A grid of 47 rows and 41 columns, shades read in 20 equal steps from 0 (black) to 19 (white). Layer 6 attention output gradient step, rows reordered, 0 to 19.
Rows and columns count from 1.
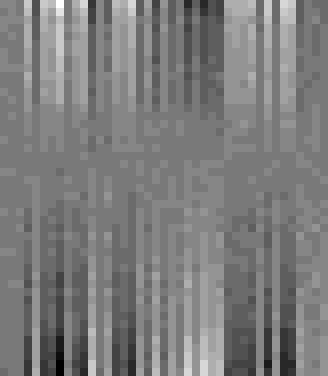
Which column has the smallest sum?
8
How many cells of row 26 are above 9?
15
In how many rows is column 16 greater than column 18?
17
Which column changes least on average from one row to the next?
13
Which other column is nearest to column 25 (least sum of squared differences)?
33
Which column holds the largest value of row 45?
24
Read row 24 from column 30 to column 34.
9 9 9 9 9
